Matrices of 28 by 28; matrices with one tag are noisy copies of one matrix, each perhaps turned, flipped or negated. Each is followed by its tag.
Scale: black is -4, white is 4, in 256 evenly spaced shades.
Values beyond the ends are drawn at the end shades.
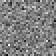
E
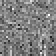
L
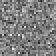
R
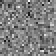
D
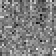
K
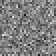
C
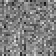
K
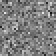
D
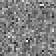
D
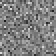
E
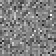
C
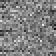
K
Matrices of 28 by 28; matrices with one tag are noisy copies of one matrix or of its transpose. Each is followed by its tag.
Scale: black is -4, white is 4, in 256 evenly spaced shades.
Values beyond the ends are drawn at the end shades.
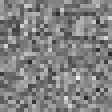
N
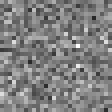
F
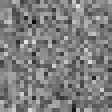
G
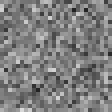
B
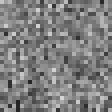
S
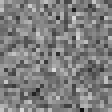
B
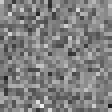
F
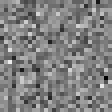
N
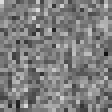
S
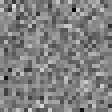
F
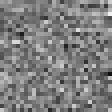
G
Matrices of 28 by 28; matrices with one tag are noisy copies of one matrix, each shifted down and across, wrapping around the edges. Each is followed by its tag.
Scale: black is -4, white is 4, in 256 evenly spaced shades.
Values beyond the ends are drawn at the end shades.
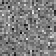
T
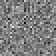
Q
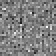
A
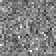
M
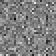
Q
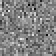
T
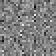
Q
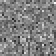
M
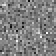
T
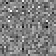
Q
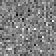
T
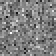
M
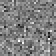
A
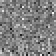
M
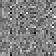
Q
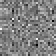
Q
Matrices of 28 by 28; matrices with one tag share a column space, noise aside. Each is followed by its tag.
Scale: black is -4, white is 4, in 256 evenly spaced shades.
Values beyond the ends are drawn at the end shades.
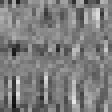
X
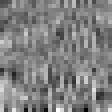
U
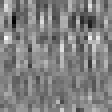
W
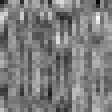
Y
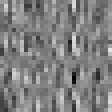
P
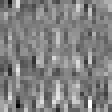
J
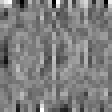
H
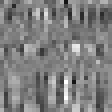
X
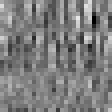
W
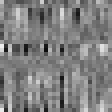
X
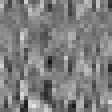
J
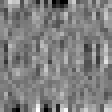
H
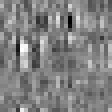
W
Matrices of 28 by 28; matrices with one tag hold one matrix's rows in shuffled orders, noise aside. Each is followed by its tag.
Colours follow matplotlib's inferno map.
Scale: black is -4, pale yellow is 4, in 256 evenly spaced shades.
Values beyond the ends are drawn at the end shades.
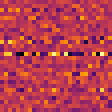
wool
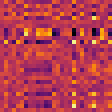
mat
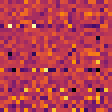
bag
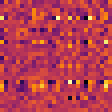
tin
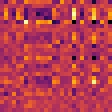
mat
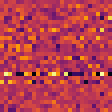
wool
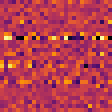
wool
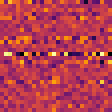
wool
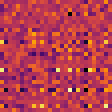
tin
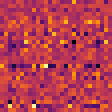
bag
